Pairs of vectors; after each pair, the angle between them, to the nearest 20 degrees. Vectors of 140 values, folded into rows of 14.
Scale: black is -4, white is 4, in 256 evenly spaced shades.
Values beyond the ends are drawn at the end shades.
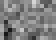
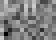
40 degrees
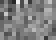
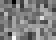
60 degrees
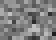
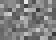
60 degrees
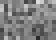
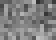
140 degrees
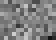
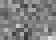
160 degrees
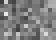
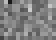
60 degrees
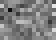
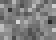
40 degrees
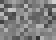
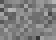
20 degrees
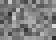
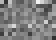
60 degrees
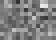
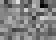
160 degrees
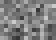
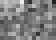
100 degrees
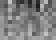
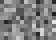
80 degrees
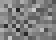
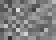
160 degrees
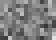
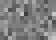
40 degrees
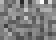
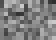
120 degrees
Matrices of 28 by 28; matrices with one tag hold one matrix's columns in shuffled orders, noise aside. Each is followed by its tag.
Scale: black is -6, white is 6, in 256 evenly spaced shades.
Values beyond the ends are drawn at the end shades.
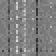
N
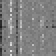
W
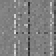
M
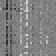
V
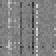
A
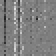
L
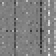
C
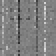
L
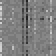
L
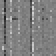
L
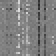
V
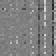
V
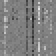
L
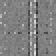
M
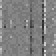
W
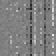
V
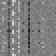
C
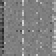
C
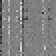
L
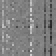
W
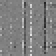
A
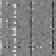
A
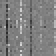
W
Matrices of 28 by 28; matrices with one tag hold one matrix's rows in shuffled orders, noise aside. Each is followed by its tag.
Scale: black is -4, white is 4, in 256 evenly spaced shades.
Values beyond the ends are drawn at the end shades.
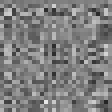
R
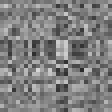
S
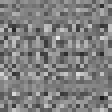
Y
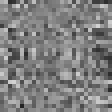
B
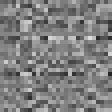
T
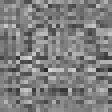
T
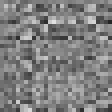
T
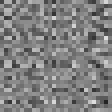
R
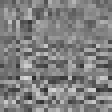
T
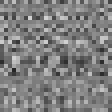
Y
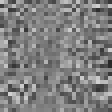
B
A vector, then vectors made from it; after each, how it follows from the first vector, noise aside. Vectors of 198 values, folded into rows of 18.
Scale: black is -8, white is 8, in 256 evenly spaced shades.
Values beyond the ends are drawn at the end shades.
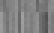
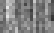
reversed, negated, scaled up.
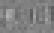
reversed, negated, partly zeroed.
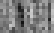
wrapped around, scaled up.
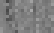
reversed, partly zeroed.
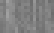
reversed, negated, shrunk.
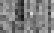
wrapped around, scaled up.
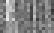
reversed, negated, scaled up.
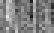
reversed, negated, scaled up.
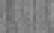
reversed, shrunk.
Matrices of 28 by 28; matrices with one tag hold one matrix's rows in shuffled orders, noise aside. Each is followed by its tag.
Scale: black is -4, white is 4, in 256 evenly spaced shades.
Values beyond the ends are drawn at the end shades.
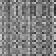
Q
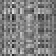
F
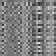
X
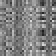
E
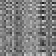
E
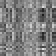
E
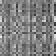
Q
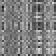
X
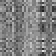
E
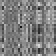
X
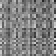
Q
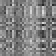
E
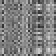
X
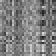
E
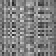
F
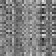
E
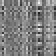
X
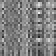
X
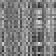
X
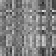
E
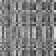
Q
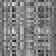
F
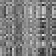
E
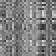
E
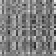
Q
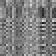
E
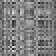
F
